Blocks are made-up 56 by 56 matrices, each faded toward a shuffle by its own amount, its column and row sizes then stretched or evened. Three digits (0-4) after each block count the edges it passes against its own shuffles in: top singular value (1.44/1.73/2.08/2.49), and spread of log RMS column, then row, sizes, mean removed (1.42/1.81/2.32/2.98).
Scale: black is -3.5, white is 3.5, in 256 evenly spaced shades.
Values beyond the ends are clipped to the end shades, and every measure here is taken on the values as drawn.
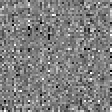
2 3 2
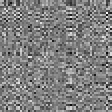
4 3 2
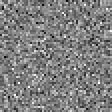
2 0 0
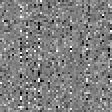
0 3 0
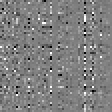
3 4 2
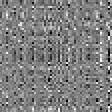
4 4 0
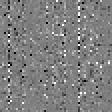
2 3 1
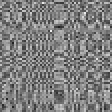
4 0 3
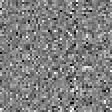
2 3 0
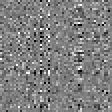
3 3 2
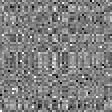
4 1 1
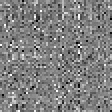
3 2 0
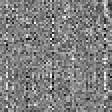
3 3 1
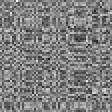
4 0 2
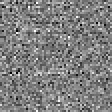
1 1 1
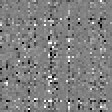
1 3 2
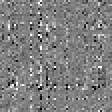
1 4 2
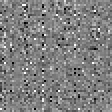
1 3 2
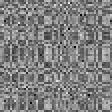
4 1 0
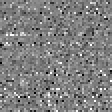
0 0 3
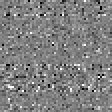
0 1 3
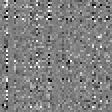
3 3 2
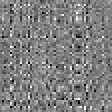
4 3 2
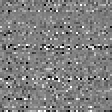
2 1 4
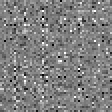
2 3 2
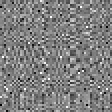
4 1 0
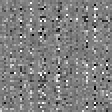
1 4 2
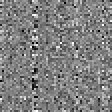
1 3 2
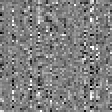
3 4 0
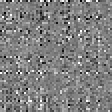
3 2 3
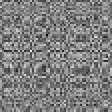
4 0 3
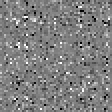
0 3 2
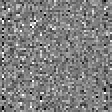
1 3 0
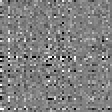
3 3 3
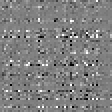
1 3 4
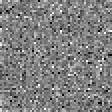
1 1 0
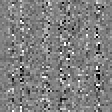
0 4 1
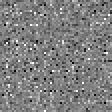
0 1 2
